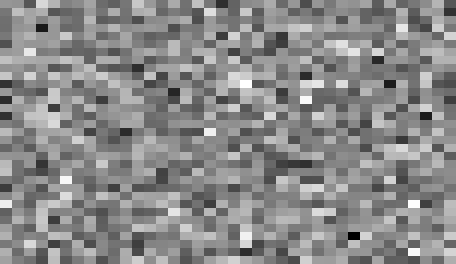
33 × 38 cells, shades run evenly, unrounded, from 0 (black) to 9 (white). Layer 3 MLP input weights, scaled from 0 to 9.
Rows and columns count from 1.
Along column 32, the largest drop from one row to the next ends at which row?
8
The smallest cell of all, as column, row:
30, 30
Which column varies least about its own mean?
2
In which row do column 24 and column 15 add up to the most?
27
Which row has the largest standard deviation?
11
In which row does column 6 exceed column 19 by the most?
5
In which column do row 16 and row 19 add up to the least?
31
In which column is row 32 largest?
35
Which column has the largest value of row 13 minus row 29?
26
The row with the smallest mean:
24
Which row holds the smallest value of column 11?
17
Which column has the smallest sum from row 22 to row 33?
34
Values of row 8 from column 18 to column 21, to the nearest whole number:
7 5 7 3
